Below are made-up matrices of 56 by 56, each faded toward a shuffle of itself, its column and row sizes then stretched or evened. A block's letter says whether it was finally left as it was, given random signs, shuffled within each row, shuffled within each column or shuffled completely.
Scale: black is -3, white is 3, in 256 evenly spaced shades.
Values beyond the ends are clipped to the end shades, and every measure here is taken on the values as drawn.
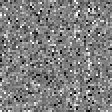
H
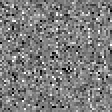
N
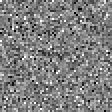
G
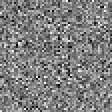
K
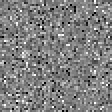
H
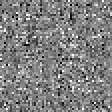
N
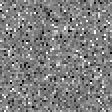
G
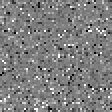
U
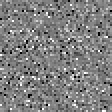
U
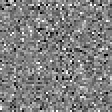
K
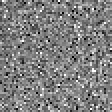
G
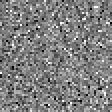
G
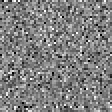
U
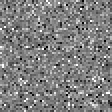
U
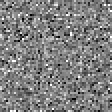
U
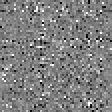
K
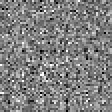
K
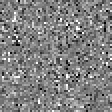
N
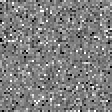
U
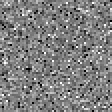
G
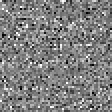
U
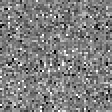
N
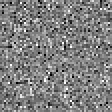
N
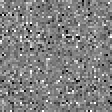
N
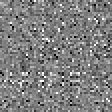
K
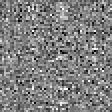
K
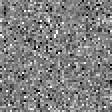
H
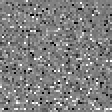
U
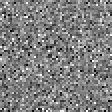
U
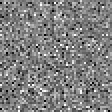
K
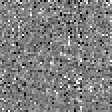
N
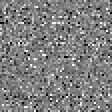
U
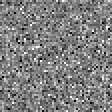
G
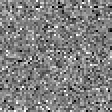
U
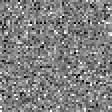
U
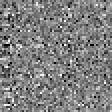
K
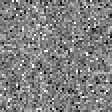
G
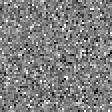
G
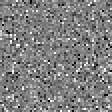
N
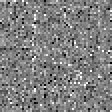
H
